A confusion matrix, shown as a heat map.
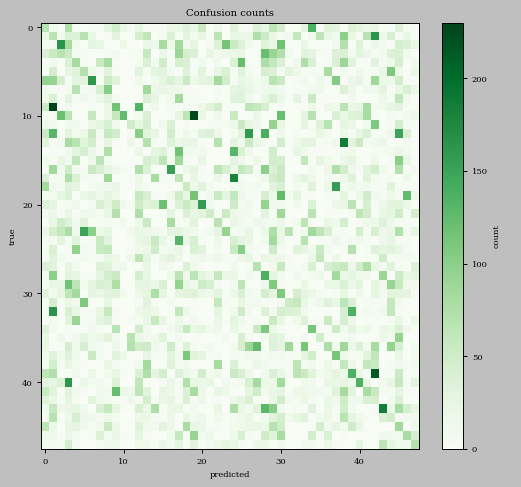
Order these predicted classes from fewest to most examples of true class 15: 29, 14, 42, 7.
42, 14, 29, 7
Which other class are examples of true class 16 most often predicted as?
28
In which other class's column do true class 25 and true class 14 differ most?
17
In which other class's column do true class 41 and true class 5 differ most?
9
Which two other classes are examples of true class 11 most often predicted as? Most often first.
42, 29
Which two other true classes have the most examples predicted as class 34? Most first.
0, 23
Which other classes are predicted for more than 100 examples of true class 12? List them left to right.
1, 26, 28, 45
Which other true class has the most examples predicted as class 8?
7
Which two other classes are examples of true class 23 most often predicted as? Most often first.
5, 6
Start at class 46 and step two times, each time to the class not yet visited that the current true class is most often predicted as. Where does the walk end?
30
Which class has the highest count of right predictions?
43
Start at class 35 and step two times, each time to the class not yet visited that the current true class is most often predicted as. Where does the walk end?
18
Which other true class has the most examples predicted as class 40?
21
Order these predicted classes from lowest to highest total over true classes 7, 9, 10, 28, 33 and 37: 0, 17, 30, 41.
0, 17, 30, 41
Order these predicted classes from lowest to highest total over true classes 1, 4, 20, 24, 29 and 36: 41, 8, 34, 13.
34, 41, 8, 13
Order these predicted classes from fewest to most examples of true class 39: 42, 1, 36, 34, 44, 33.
44, 36, 34, 33, 1, 42
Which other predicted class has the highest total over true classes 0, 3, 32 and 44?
1
